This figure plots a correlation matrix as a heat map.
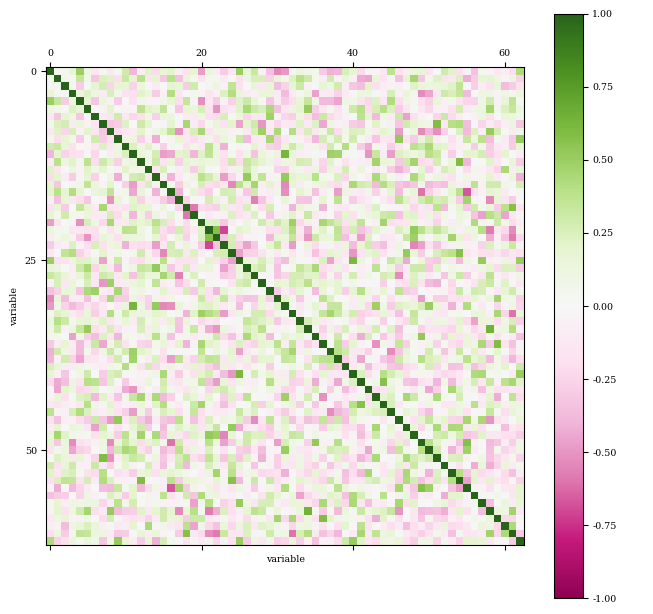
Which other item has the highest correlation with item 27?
15
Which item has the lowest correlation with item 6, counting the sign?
47
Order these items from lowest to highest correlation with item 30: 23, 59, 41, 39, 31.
39, 41, 31, 23, 59
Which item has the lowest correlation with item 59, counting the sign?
43
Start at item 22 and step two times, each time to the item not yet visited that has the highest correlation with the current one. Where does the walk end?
48
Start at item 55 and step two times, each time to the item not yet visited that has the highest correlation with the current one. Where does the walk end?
35
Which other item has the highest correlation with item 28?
8
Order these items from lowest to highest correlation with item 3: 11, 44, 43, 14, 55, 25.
55, 14, 11, 44, 43, 25
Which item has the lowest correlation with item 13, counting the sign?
46
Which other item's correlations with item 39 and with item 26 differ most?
14
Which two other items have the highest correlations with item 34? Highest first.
58, 5
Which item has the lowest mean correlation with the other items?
23
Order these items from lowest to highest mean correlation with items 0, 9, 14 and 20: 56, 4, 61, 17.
61, 4, 17, 56
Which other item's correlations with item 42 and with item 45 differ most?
4
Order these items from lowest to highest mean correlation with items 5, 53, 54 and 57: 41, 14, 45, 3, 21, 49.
49, 41, 14, 21, 45, 3
